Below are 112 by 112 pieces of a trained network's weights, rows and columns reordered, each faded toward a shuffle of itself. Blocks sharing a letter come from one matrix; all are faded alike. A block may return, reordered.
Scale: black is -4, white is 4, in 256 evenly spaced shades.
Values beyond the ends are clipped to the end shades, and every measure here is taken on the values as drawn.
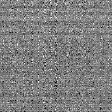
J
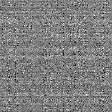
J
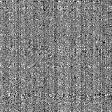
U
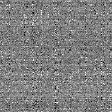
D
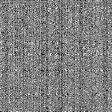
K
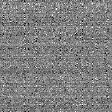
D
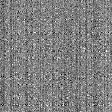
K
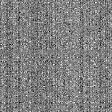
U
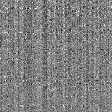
K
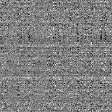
D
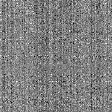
K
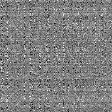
D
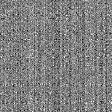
K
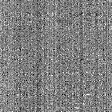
K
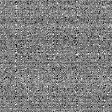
J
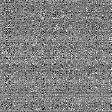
J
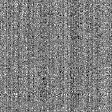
U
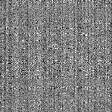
U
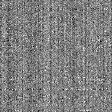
K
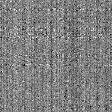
K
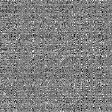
D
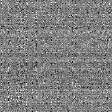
D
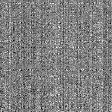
U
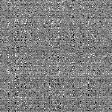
D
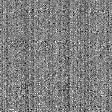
K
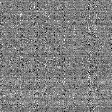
J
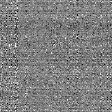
D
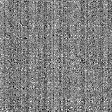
K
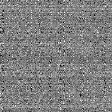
J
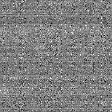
D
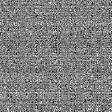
D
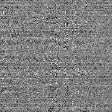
J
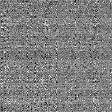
D
